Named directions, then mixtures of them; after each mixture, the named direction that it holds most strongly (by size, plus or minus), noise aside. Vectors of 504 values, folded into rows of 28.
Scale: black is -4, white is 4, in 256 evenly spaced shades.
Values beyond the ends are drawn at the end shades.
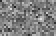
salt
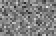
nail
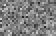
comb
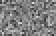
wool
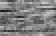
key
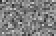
wool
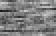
key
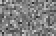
wool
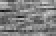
key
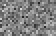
comb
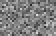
comb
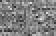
salt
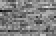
key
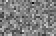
wool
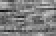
key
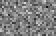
nail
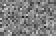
comb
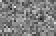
salt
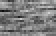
key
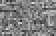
wool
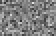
wool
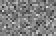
nail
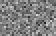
nail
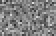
wool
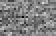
comb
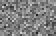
comb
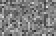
wool
